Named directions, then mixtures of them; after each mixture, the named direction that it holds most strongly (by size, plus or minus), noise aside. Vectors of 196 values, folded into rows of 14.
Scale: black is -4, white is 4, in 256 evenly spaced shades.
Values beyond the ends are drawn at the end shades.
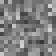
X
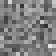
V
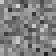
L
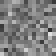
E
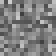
X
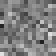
E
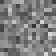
E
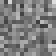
V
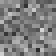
L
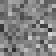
E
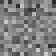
V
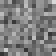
E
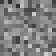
L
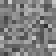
V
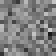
E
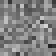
V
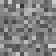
V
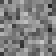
X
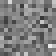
V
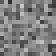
X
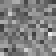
E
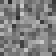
X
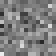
X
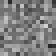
V
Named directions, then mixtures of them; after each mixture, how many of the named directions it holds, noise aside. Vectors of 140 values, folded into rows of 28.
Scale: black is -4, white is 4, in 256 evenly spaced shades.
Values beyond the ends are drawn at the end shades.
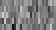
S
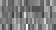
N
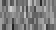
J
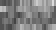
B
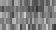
three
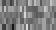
four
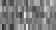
three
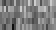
three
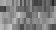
one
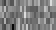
four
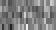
two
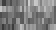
two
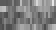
one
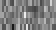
three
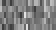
three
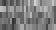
two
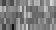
four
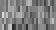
four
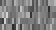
one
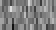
one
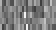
two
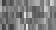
three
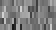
one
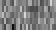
three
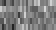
four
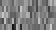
one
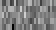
two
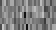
two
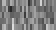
one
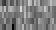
three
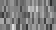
two
